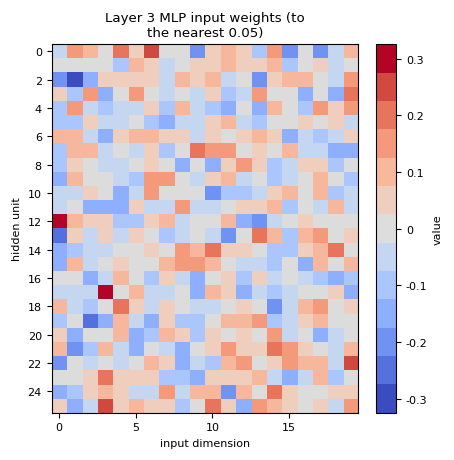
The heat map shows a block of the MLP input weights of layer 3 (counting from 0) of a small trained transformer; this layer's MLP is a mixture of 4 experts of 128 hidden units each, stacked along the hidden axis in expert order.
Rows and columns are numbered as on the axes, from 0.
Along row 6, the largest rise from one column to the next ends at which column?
4
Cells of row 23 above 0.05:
3
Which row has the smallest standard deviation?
1
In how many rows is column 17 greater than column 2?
18
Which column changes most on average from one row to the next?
0
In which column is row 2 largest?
19
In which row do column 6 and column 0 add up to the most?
12
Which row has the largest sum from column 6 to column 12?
14
